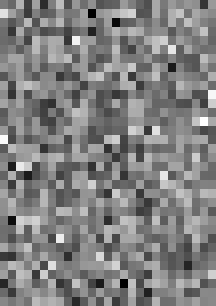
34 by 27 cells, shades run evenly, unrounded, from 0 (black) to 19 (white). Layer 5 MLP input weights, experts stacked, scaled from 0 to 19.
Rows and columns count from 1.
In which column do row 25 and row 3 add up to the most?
4
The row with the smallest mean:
11
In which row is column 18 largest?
15
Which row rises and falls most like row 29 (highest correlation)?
33
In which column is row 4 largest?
26
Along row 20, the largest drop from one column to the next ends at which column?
22
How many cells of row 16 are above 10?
13
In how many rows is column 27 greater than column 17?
14
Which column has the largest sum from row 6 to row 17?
3
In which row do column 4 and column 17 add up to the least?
20
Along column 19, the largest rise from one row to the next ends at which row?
16
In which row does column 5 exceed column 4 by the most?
5
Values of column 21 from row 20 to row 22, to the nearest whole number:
17 15 9
